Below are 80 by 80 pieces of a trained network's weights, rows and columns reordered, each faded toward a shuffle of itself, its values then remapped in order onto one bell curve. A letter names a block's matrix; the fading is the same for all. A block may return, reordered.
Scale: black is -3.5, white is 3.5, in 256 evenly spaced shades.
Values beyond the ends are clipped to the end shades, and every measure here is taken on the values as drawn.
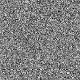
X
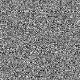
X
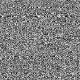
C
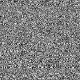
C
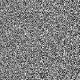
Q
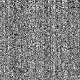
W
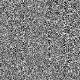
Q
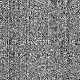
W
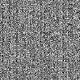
W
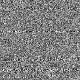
C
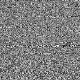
C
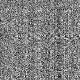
W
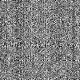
W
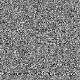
C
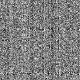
W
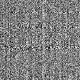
W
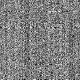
W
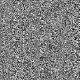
Q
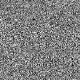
X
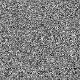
X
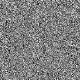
Q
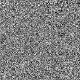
X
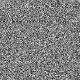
X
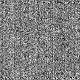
W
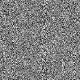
Q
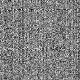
W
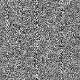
Q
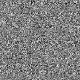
C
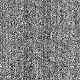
W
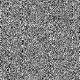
Q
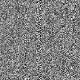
Q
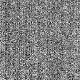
W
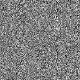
Q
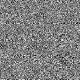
X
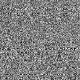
C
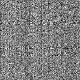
W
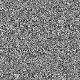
C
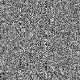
Q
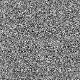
X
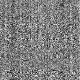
W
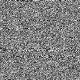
C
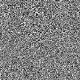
C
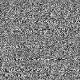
C
